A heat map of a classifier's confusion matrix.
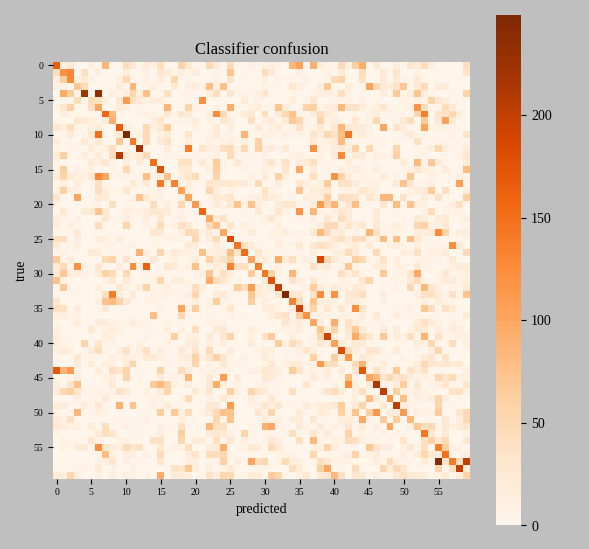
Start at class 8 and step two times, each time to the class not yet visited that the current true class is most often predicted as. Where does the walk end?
7
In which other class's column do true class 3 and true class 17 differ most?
15
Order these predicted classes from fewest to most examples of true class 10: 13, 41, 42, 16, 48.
48, 16, 13, 41, 42
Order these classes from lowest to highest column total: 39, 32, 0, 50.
50, 32, 0, 39
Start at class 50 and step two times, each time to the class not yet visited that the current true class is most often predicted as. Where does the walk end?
42
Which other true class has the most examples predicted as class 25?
29
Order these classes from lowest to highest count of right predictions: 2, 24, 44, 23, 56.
23, 24, 2, 56, 44
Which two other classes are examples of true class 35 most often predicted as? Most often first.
43, 18
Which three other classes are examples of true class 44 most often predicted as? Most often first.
0, 2, 1
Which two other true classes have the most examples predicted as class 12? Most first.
27, 19
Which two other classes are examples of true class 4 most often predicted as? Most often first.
6, 1
